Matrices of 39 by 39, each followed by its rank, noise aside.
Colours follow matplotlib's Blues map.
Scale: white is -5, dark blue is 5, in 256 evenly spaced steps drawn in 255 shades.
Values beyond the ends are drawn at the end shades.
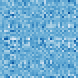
three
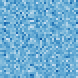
eight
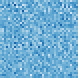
eight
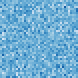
eight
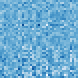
four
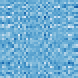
three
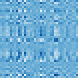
two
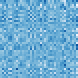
three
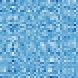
four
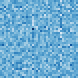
six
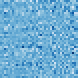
four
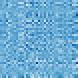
four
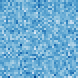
eight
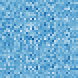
four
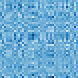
three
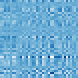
two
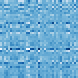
two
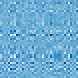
two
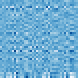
three
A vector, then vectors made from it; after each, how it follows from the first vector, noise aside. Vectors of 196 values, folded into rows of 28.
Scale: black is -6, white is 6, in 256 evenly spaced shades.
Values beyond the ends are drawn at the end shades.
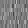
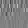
reversed, partly zeroed.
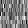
wrapped around, scaled up.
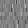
negated, partly zeroed.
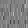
negated, partly zeroed.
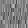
sign-scrambled.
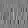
negated, partly zeroed.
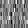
wrapped around, scaled up.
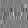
negated, partly zeroed.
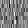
reversed, negated, scaled up.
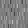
reversed, partly zeroed.
